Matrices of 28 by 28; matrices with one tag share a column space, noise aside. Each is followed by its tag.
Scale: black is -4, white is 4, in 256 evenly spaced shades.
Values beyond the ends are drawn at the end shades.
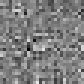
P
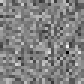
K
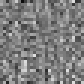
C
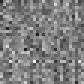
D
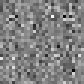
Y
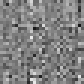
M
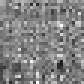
C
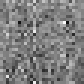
C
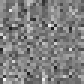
M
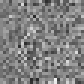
K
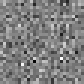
K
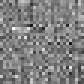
M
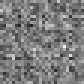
Y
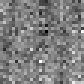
D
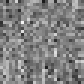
C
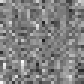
C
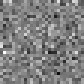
K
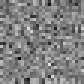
K
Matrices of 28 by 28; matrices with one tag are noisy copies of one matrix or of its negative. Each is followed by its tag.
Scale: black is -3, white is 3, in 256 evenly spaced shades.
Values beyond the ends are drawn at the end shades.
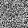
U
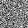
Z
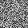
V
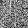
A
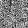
A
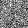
A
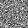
V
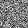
V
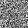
U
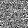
U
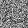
V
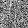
A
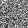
Z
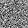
V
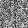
A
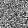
U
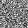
Z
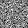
V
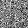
A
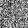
A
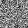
Z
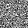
U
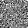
U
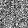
A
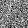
A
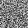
Z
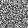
Z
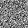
V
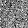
A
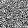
Z
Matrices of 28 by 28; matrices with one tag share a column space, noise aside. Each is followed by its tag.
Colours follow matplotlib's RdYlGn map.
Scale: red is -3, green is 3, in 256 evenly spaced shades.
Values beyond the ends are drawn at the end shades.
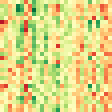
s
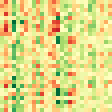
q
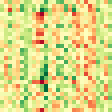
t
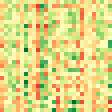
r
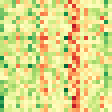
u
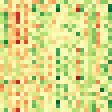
t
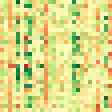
u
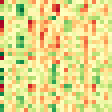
s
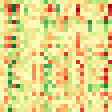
s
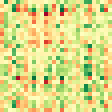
t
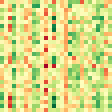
u
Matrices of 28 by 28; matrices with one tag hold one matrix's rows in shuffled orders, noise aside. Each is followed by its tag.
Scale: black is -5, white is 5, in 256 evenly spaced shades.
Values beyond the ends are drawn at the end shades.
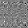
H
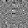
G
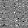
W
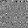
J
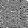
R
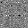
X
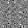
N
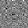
G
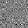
J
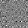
J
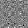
N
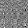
H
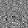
G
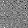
H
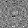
G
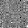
R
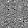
N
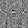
G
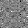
R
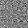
H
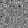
X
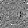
R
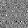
J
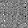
H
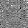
R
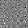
H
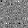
X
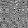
W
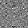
G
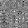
W
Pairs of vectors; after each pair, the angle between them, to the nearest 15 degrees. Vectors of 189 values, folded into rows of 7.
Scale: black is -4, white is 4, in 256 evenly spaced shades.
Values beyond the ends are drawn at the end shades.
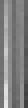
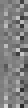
75 degrees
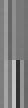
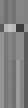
105 degrees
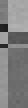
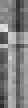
135 degrees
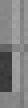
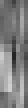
135 degrees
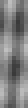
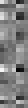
90 degrees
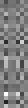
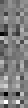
135 degrees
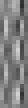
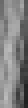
105 degrees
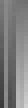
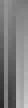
15 degrees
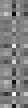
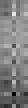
135 degrees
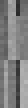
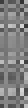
75 degrees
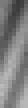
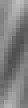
135 degrees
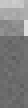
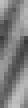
75 degrees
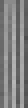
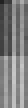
45 degrees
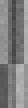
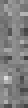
120 degrees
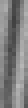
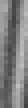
15 degrees
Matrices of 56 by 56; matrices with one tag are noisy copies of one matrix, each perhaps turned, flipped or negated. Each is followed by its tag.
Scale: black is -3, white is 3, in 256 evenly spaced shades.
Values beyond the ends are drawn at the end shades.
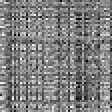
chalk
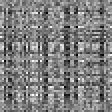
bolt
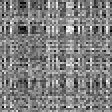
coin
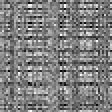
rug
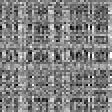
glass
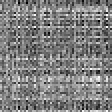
chalk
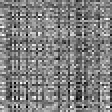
chalk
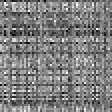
chalk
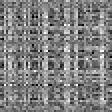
bolt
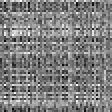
chalk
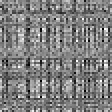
rug
